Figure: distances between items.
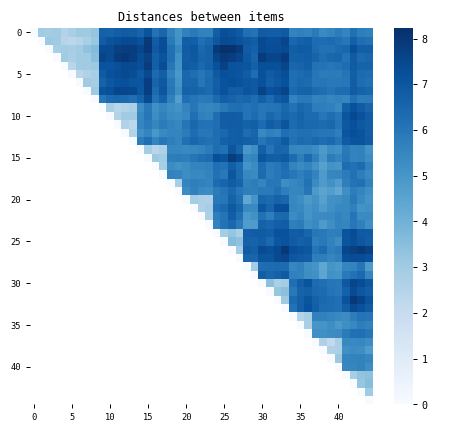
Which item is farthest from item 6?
15
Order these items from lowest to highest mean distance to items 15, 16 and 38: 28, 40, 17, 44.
17, 40, 28, 44
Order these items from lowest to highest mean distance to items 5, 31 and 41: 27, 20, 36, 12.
20, 36, 12, 27
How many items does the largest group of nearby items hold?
9
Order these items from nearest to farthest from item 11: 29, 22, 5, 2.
22, 29, 5, 2
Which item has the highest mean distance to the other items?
26
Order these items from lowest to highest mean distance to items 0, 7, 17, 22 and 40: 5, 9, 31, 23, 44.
5, 23, 44, 9, 31
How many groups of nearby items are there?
11
